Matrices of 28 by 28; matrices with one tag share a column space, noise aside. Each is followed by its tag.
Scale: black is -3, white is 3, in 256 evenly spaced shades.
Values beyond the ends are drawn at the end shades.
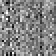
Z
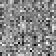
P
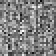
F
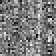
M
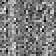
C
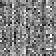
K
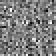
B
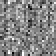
F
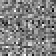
B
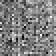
M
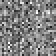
C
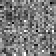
F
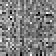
Z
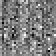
M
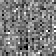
F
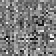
K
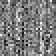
M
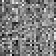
M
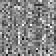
K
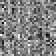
M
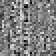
F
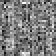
F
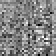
K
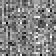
B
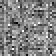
K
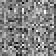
C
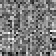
F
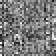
M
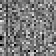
P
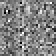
C
